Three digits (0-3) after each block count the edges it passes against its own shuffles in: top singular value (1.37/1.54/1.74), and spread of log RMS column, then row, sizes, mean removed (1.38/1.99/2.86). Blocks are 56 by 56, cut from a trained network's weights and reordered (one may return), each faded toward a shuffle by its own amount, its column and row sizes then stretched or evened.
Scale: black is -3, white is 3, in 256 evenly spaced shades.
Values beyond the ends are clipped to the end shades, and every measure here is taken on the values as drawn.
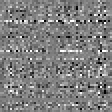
2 2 3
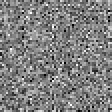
1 1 0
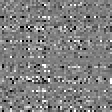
0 2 3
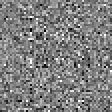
2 2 1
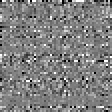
2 2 3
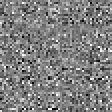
1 2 2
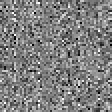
1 2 0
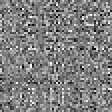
3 2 2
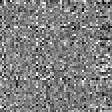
3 2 2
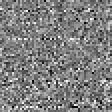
0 0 2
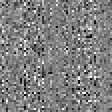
1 3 1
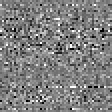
0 1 3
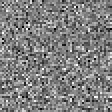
2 1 1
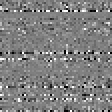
2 1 3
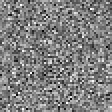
1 1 0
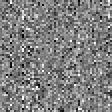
2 2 0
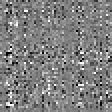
1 3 2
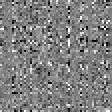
2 3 2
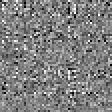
0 2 2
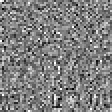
2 2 0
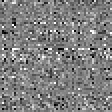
0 2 3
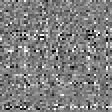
2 2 3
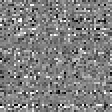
0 2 3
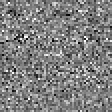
0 0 2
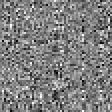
2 2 0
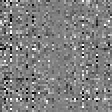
0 3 2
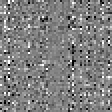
0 3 2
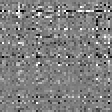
2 2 3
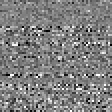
0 0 3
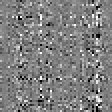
0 3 2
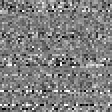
1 0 3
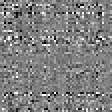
3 2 3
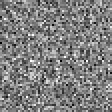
2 0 0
